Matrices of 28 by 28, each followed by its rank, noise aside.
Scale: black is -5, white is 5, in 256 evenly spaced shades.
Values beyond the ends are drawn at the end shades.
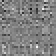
four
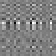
one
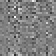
four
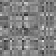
two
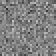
six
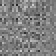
four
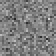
six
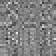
four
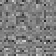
four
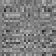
three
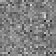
six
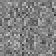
six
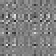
two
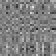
three
